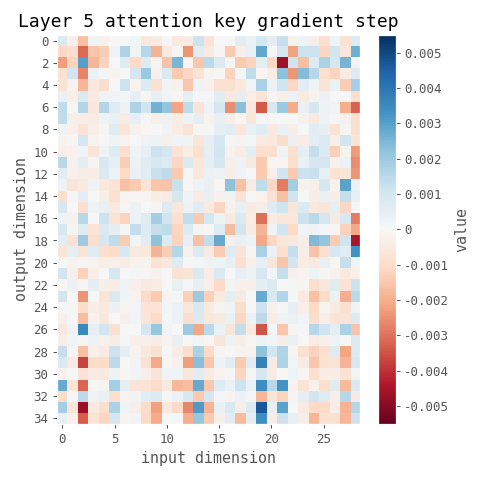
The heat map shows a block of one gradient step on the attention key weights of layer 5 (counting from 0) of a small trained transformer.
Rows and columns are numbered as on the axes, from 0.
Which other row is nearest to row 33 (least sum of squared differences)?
29
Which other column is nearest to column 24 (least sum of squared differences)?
8
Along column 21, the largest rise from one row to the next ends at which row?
3
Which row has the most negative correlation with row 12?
19
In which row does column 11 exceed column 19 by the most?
26
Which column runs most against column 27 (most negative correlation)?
21
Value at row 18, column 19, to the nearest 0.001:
-0.002
